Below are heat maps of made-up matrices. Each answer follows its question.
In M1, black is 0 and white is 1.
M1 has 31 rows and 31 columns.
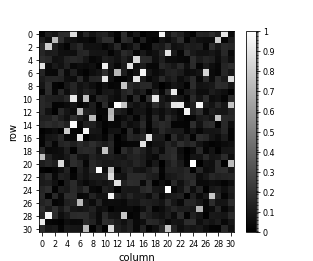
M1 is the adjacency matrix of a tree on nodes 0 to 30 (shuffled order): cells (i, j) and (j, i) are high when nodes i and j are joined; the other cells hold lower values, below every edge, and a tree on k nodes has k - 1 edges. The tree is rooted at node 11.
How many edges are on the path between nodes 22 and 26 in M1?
4
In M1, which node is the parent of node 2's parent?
28
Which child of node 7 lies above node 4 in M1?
15
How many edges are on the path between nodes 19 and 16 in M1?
9
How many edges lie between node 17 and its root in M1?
4
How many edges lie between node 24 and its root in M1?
3
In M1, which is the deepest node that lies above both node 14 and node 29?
5
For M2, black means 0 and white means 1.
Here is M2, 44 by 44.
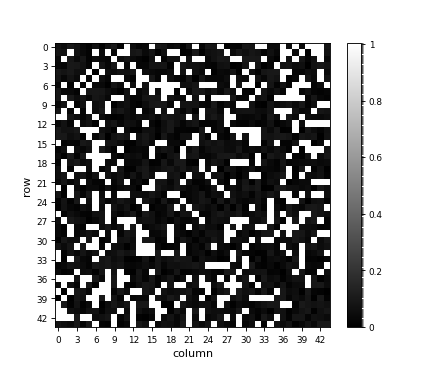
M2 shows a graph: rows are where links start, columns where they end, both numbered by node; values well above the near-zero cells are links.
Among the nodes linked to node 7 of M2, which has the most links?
node 37
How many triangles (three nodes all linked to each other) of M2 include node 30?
7
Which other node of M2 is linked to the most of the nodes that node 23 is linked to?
node 1
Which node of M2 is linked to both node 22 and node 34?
node 26
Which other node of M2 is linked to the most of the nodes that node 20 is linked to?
node 15
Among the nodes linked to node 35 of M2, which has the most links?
node 8
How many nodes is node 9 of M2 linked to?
8
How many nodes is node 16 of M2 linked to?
9
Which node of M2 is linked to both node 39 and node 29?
node 27
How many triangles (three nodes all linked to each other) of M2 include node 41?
3
